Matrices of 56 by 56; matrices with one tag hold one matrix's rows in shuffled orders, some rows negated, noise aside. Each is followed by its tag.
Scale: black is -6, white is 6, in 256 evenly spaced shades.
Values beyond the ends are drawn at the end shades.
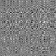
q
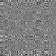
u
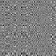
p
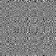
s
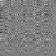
u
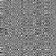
u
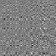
q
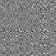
q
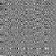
u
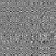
q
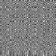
s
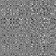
q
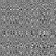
q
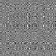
s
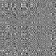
p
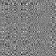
p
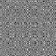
s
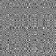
s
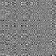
p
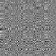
u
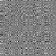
u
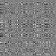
u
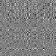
s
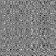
q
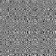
s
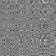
q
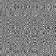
s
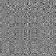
s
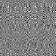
s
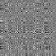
u
